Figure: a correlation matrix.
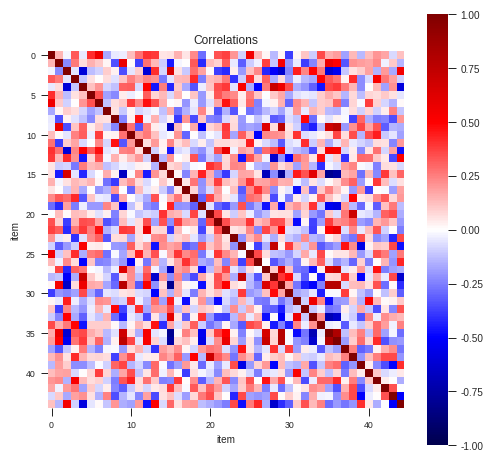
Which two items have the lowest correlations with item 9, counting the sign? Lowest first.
15, 19
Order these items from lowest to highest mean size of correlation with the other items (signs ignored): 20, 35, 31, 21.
20, 31, 21, 35
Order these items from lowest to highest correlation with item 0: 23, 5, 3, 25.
23, 3, 5, 25
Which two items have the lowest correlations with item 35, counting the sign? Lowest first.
15, 33
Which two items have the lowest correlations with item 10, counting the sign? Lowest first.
26, 17
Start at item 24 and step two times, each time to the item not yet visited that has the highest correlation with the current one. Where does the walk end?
4
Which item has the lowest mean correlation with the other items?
19
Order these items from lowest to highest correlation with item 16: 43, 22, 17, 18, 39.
39, 43, 17, 22, 18
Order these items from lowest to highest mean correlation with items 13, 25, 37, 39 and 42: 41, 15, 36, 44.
36, 41, 15, 44
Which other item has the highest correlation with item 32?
8
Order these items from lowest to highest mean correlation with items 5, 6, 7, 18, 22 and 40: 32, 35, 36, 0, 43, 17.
17, 32, 43, 35, 36, 0
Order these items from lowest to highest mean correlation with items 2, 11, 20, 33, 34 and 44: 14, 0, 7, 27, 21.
27, 21, 14, 7, 0
